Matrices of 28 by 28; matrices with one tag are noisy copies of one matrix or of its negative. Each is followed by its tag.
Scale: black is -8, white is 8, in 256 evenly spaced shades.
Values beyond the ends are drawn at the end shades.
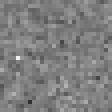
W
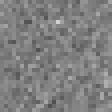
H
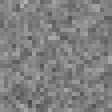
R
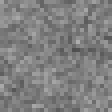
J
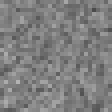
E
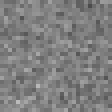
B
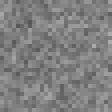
H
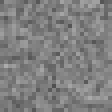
B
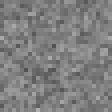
J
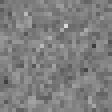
H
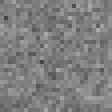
B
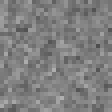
E
